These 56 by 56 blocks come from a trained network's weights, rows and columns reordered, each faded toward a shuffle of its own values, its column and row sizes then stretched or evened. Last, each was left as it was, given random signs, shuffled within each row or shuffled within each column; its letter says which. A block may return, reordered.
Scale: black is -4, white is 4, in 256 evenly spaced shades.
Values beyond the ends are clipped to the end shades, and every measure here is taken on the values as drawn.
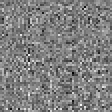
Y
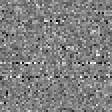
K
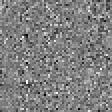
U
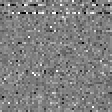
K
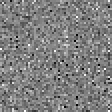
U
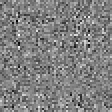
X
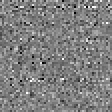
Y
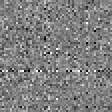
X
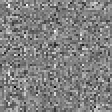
X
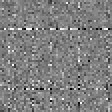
X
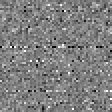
K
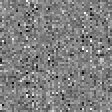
U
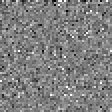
K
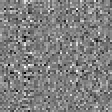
Y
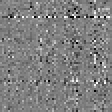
Y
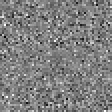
K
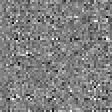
Y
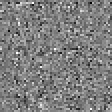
X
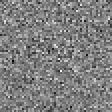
K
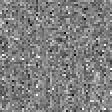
U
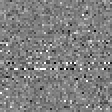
K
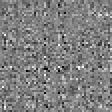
Y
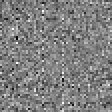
X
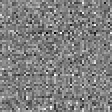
Y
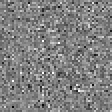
X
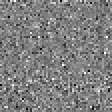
K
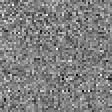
K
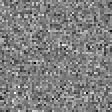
K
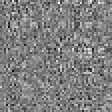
Y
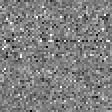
K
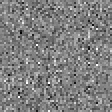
U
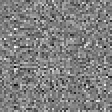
Y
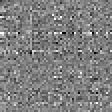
Y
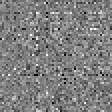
Y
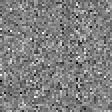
U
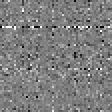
X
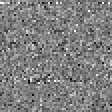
K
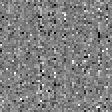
U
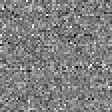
K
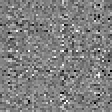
Y
